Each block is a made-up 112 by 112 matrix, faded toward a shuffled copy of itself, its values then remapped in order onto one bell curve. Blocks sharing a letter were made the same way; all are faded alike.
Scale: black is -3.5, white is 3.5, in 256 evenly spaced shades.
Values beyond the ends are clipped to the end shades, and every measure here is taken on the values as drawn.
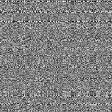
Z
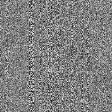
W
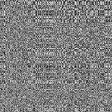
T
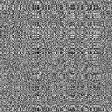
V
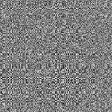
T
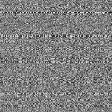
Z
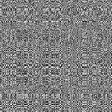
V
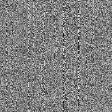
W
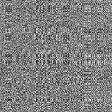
T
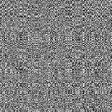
T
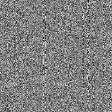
W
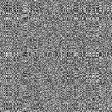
T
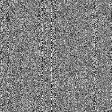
W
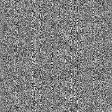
W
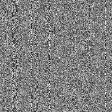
W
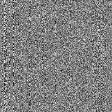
W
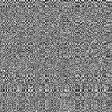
V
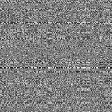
Z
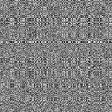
V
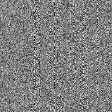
W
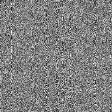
W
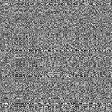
Z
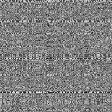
Z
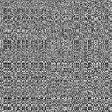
V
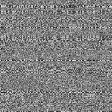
Z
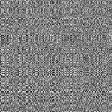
V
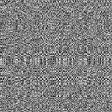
T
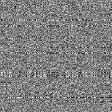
Z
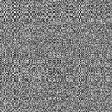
T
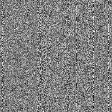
W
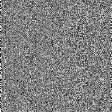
W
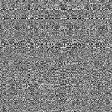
Z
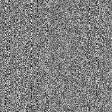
W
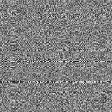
Z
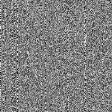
W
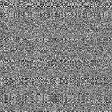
Z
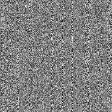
W
